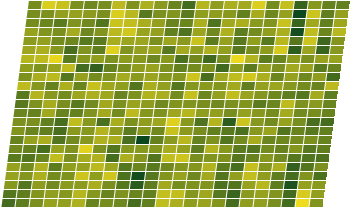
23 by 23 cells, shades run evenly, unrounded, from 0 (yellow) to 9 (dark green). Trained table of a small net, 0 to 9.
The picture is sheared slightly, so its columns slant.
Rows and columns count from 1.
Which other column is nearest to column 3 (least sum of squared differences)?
2
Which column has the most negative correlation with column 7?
20
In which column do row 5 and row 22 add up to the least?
13
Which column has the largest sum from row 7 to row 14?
14
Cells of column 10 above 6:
4
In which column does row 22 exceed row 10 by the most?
1
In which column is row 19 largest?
21
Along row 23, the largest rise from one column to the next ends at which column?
23
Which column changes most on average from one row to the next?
17
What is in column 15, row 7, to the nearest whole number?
5
